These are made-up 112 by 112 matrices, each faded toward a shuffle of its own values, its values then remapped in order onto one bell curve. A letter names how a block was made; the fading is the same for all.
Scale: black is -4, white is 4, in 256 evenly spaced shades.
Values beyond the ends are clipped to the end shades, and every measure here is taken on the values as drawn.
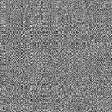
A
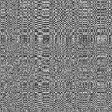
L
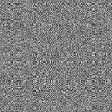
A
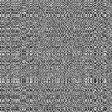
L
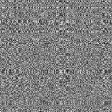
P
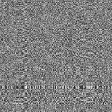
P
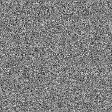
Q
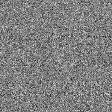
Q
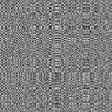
L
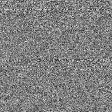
Q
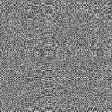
P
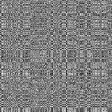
L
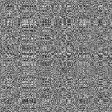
A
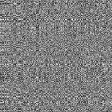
P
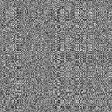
A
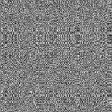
A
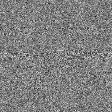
Q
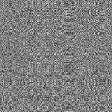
A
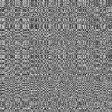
L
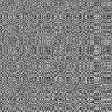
L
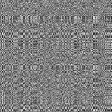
L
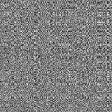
A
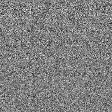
Q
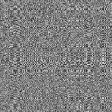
P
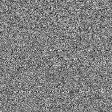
Q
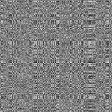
L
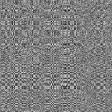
L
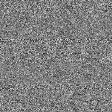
Q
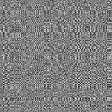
L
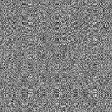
A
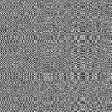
L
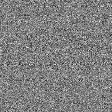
Q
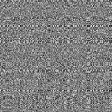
P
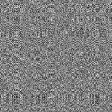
A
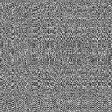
A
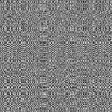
L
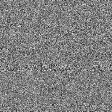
Q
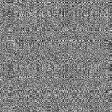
P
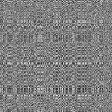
L
